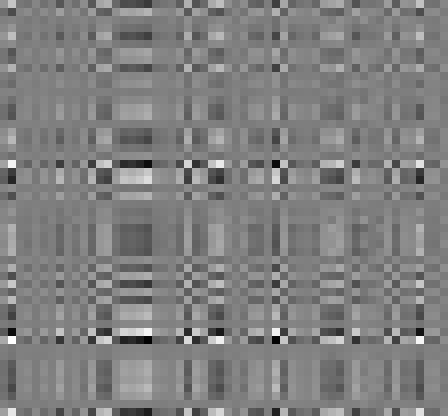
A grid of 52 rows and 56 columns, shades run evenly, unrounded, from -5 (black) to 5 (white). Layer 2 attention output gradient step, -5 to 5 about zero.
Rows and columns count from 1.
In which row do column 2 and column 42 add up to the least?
42
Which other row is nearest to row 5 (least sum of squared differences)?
1
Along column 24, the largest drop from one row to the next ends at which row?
22
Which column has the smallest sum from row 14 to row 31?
35
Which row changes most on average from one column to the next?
43
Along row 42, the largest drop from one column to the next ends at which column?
36
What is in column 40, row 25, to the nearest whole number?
1
